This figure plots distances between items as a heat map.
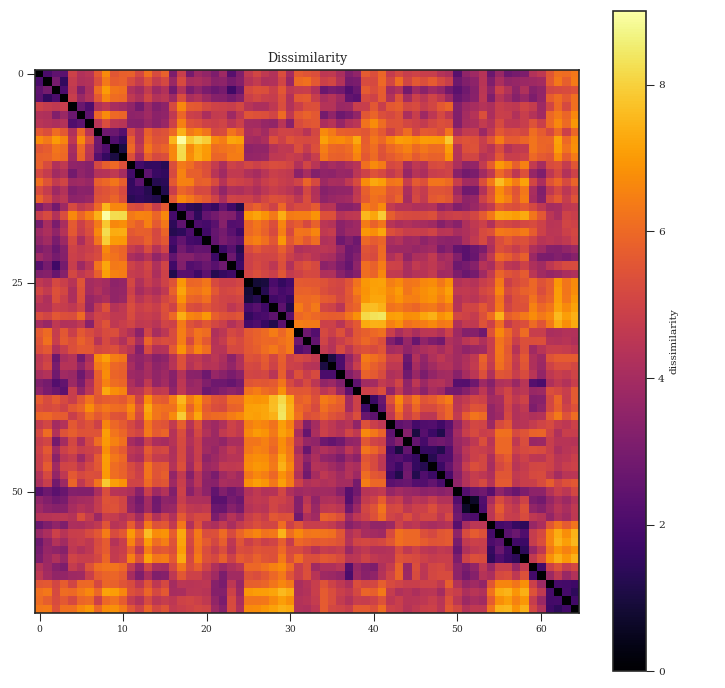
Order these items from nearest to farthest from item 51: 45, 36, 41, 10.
36, 45, 10, 41
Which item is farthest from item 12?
17
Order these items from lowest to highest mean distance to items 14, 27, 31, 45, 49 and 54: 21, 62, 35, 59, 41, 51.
51, 21, 35, 59, 62, 41
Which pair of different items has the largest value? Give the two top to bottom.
8, 17
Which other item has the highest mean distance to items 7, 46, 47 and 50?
29
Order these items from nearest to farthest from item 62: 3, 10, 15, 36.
36, 15, 3, 10
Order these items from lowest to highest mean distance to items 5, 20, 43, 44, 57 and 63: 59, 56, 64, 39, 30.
59, 64, 56, 39, 30
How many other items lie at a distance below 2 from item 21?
3
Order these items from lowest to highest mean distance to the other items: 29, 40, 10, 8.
10, 40, 29, 8
